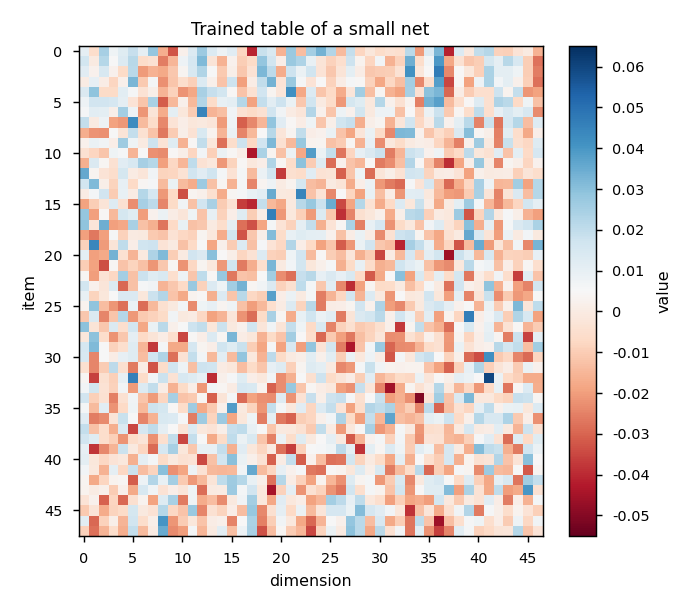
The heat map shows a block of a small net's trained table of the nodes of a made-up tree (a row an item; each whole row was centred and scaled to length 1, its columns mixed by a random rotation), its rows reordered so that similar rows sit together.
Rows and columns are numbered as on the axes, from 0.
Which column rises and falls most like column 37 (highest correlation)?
45
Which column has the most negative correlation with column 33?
8
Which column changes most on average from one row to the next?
7
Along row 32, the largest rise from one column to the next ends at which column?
41
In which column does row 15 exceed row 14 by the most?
25
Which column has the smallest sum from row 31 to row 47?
33
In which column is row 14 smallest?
10
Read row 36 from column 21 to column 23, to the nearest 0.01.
-0.03 -0.01 -0.01
